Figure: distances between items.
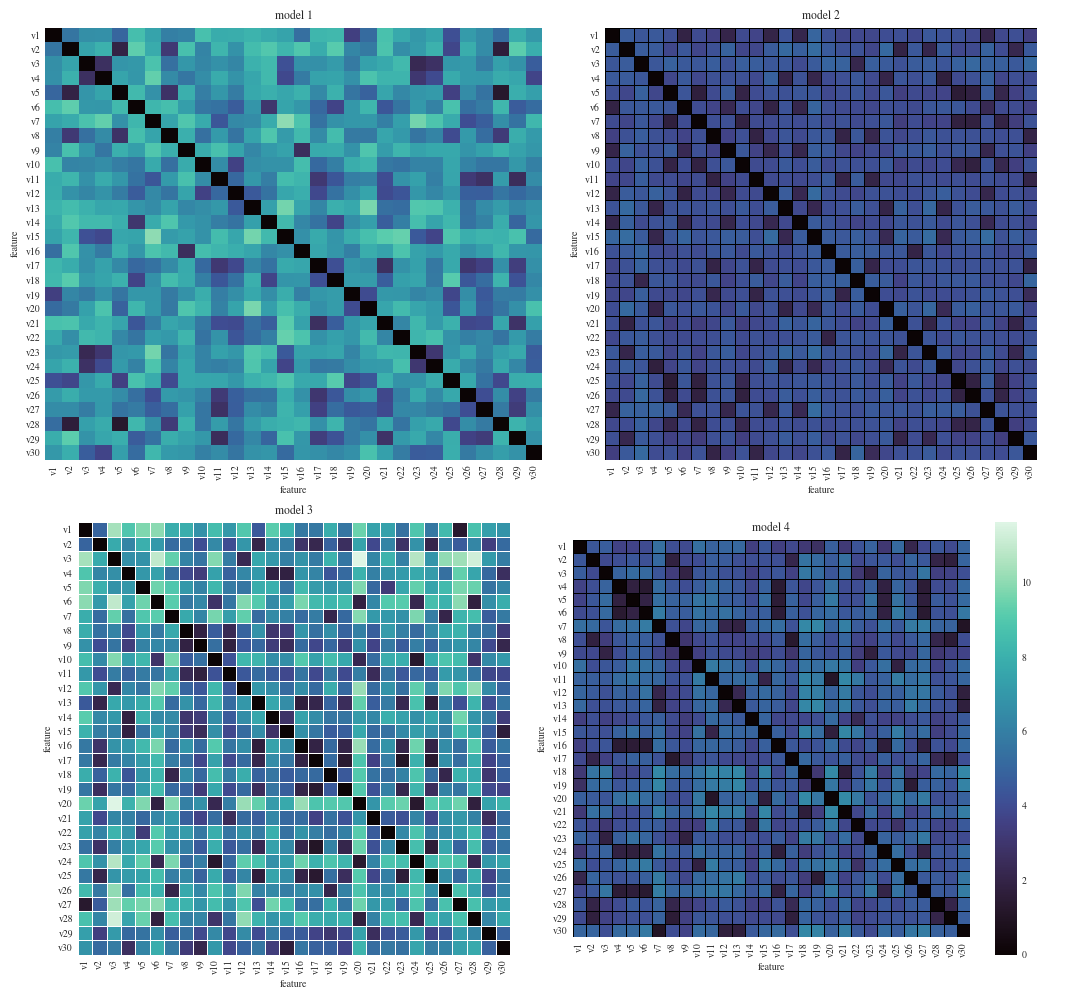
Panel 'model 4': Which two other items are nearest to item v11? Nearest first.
v20, v15
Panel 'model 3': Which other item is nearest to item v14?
v4
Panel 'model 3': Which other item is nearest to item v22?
v5
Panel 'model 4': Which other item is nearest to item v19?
v26
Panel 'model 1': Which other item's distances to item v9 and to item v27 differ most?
v11
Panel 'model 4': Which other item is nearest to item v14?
v22
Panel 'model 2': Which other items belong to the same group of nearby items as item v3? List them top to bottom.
v18
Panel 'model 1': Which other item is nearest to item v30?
v4
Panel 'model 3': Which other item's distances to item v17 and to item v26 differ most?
v23
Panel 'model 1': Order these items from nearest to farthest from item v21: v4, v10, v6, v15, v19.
v6, v10, v19, v4, v15
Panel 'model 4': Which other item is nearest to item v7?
v30
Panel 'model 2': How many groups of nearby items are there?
7
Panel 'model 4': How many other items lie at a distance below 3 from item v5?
5
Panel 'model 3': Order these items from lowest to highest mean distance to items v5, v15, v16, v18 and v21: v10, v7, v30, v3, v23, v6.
v30, v23, v7, v3, v10, v6
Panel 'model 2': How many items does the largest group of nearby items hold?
6
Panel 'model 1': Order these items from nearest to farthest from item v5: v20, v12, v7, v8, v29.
v8, v20, v12, v7, v29
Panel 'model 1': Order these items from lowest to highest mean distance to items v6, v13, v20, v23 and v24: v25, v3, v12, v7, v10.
v3, v12, v10, v25, v7
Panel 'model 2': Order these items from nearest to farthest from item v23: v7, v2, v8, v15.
v2, v7, v8, v15
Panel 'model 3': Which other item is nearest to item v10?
v24
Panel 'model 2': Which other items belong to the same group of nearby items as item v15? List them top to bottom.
v4, v13, v20, v24
